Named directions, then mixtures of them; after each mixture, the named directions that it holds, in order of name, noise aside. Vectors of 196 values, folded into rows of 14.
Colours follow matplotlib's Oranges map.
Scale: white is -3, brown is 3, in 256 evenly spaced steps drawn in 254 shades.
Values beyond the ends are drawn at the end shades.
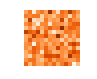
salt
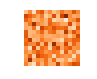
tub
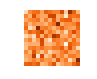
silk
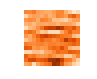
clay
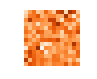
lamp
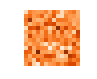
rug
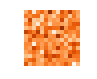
salt.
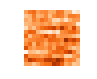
clay.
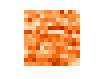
clay, lamp, salt.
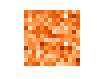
lamp, rug, silk.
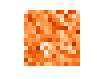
lamp, rug.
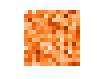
lamp, rug, tub.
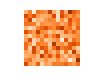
salt, silk, tub.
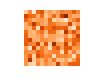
tub.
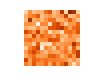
lamp, salt.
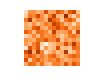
lamp, rug.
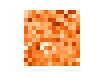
lamp.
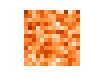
clay, lamp, silk.
